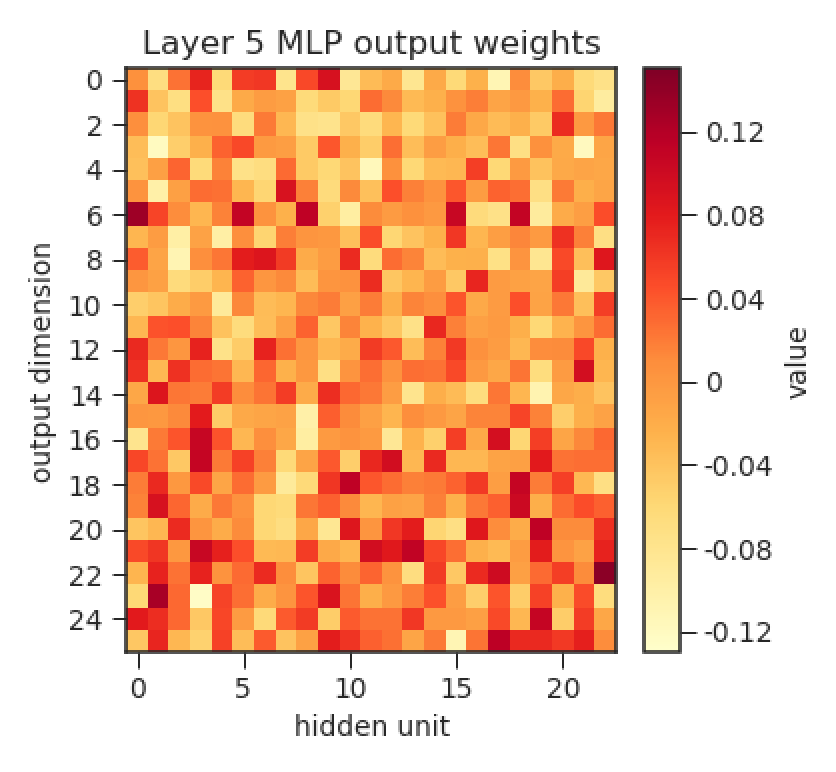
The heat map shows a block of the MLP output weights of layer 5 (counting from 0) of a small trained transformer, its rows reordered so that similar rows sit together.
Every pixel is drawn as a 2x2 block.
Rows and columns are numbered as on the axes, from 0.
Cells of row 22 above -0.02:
19
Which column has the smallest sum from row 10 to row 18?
8
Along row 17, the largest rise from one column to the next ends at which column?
3
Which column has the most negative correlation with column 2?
20
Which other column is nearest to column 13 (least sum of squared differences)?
12
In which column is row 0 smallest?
17
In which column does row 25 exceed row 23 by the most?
18
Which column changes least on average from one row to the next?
14
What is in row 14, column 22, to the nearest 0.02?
-0.04
